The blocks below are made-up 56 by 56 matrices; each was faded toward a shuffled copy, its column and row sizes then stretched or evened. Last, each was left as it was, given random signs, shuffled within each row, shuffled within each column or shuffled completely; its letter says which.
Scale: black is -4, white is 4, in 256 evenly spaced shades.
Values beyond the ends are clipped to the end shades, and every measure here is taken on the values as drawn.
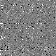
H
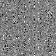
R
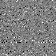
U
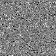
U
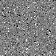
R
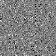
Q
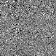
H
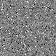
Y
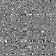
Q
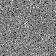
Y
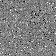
Y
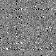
H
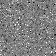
Y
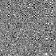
Q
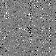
Q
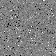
Y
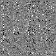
H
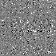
H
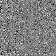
R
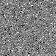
Y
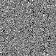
R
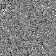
R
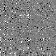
Q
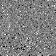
U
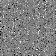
R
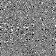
H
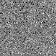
U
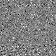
U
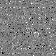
U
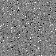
R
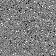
Y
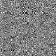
Q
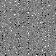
R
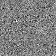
U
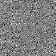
Q
